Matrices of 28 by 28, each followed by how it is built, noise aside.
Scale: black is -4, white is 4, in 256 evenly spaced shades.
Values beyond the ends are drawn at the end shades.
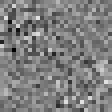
block diagonal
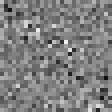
block diagonal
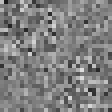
block diagonal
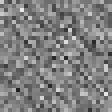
Toeplitz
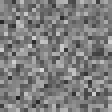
noise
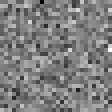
noise
